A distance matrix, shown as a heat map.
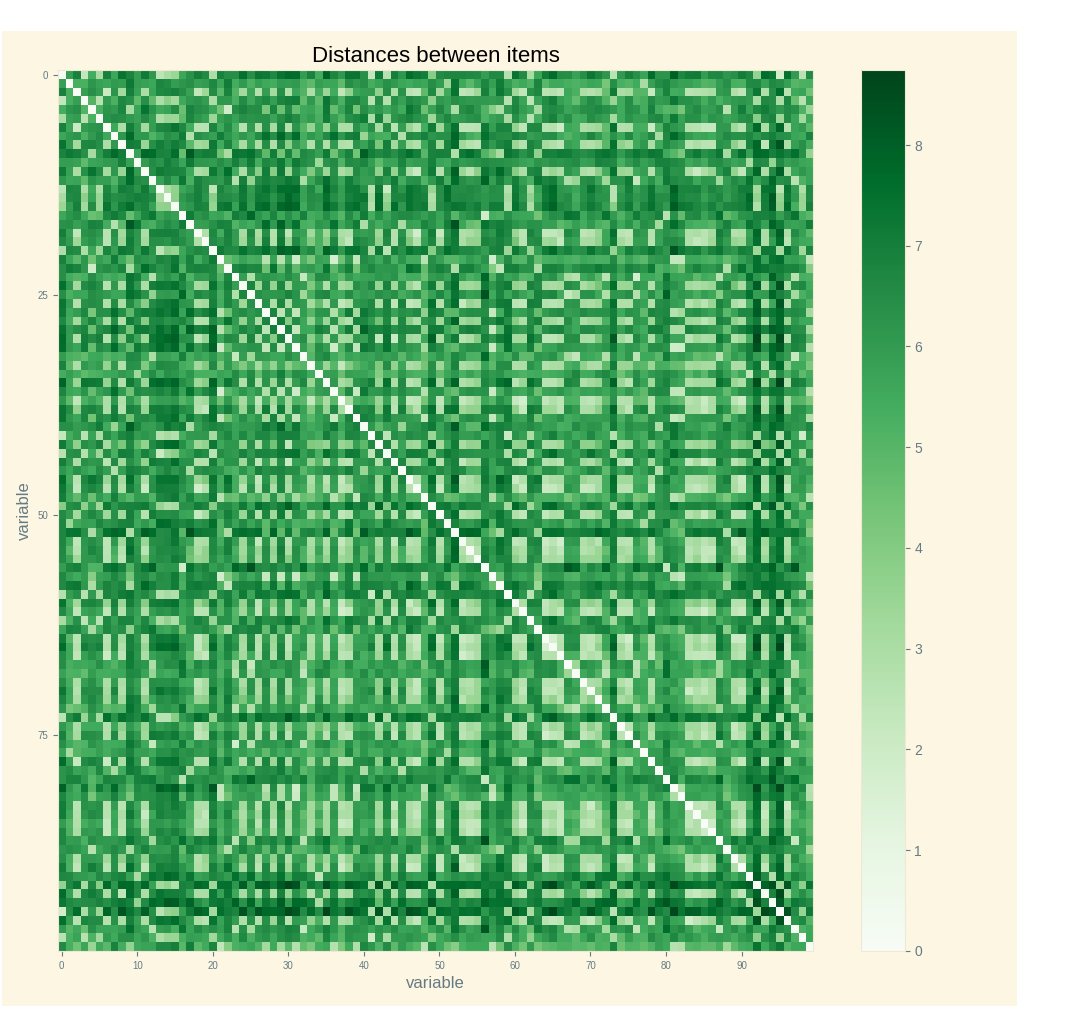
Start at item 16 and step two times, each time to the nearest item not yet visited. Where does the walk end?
80
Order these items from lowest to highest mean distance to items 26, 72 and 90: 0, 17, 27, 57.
17, 57, 27, 0
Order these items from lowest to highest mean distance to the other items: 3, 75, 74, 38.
74, 75, 38, 3
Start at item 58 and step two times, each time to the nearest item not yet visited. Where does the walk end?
4
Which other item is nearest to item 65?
64
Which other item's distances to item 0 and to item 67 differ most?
95
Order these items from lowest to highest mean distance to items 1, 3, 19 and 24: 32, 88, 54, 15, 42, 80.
54, 42, 32, 15, 88, 80
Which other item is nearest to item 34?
91
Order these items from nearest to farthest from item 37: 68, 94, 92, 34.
34, 68, 94, 92
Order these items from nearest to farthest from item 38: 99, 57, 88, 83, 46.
83, 46, 99, 88, 57
